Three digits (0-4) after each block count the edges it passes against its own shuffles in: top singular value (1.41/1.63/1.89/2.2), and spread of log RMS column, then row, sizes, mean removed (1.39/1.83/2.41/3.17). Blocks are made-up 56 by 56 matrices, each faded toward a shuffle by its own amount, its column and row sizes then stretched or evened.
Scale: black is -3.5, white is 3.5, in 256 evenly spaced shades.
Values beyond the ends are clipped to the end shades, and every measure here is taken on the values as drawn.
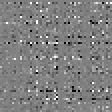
1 3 3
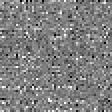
2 1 2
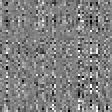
4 4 2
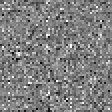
1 2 1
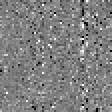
2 2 0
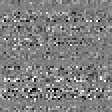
0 1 4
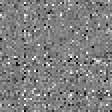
2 2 2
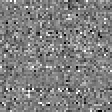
0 1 3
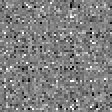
1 1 3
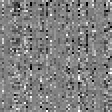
3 4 1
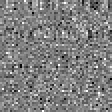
3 0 1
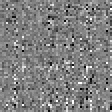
1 3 2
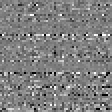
1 1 4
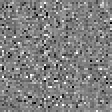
1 1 2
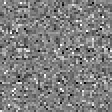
2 1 1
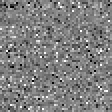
1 0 1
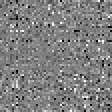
0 2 3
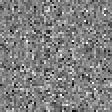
2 1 1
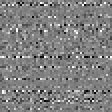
4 0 4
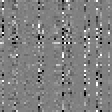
3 4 2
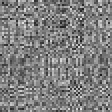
4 2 2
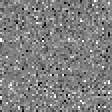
1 1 1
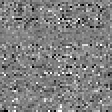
1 1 3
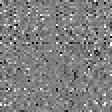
3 3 2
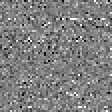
0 0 2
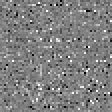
0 0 2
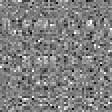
4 1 2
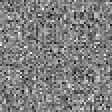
3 0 0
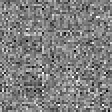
3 1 1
